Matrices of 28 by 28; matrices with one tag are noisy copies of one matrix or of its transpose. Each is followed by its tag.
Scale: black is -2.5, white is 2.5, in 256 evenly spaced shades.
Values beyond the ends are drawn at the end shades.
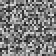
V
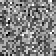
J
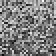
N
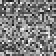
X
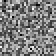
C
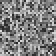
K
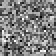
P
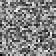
J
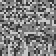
V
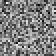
C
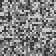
K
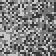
N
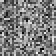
X
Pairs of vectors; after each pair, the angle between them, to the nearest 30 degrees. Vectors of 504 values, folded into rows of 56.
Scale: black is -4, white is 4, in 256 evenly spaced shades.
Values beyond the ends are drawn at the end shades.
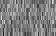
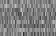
90 degrees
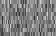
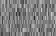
30 degrees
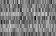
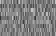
60 degrees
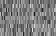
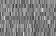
150 degrees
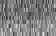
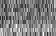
30 degrees
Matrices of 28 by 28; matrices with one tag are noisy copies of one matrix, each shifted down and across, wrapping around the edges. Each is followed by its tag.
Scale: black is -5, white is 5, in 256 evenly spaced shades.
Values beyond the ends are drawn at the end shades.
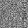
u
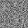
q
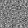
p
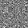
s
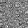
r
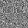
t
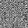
u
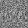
p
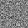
r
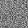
q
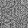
q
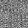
u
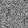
u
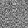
r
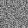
p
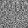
p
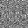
p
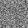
p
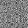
q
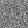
p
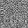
u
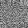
t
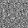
p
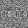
t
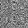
s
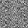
r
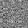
r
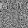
t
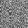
r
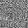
u
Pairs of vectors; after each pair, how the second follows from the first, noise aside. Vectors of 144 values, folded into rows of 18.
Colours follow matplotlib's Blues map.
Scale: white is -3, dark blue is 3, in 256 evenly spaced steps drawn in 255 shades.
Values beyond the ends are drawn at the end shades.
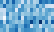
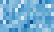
partly zeroed.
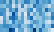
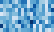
wrapped around.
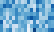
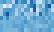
negated, partly zeroed.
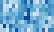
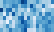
wrapped around.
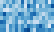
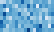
partly zeroed.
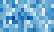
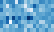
partly zeroed.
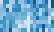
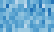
wrapped around, shrunk.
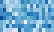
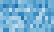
wrapped around, shrunk.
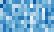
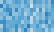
shrunk.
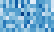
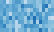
wrapped around, shrunk.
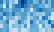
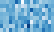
negated, partly zeroed.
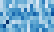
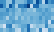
negated, partly zeroed.
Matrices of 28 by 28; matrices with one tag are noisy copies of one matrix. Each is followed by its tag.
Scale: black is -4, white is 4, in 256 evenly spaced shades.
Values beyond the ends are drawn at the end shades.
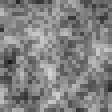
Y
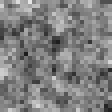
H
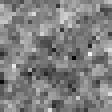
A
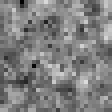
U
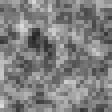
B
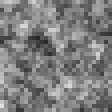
B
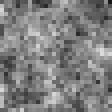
Y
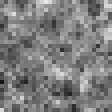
U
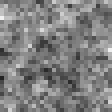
A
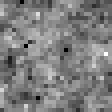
Y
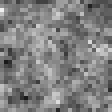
Y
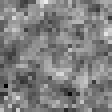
U
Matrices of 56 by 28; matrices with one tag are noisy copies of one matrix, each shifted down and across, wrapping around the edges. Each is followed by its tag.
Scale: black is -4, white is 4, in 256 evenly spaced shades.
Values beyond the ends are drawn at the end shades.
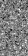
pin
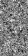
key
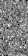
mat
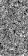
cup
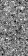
mat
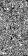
key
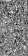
key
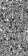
key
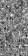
mat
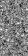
cup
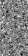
cup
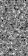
pin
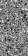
key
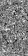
key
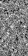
pin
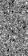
mat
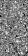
key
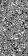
key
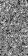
pin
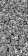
pin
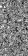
cup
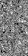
key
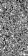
key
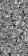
cup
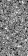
key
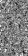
cup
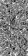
mat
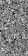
key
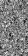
cup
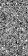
mat
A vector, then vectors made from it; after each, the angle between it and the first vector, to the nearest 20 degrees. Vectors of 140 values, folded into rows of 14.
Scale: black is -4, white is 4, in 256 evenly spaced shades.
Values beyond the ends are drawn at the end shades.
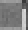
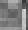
20 degrees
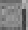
160 degrees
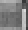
20 degrees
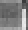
20 degrees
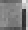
160 degrees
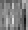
140 degrees
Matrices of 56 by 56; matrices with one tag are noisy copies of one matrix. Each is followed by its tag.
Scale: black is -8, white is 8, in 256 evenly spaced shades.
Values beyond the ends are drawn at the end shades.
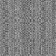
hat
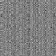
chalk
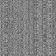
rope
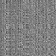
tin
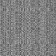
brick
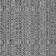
brick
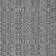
brick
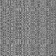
brick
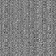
rope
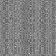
hat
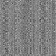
hat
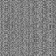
rope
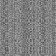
hat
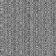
chalk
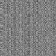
chalk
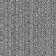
chalk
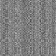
hat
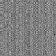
chalk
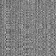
tin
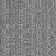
tin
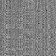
tin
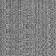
tin
